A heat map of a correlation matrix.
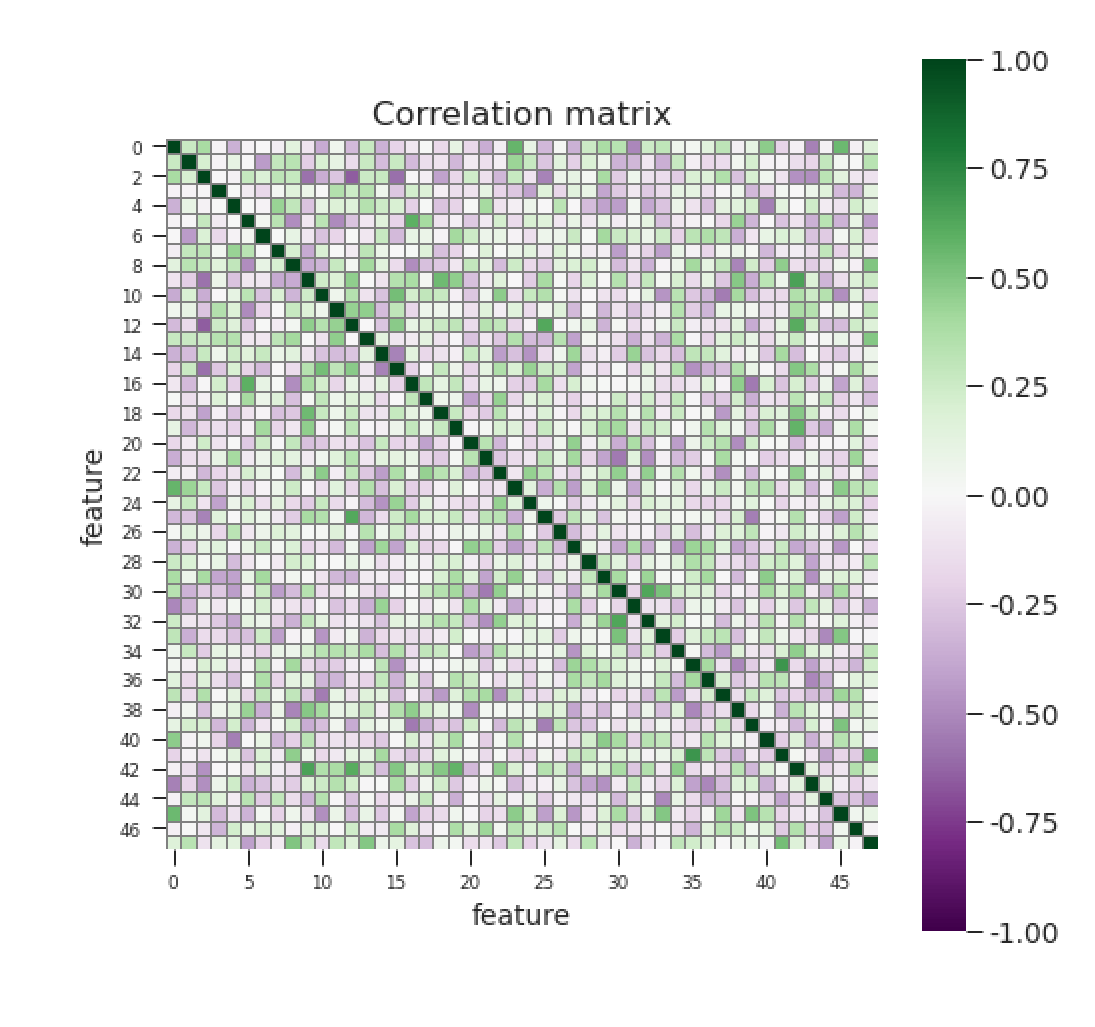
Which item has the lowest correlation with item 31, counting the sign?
0
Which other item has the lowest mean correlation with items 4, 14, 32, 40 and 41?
44
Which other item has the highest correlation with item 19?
42
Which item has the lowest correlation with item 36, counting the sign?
43
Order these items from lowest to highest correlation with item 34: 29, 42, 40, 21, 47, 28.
21, 40, 29, 28, 47, 42
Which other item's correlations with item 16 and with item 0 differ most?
45
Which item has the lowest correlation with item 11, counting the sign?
5
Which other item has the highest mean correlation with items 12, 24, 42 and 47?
15
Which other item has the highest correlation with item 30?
32
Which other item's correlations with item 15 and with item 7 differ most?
2
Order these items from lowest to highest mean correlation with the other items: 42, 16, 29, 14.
14, 16, 29, 42
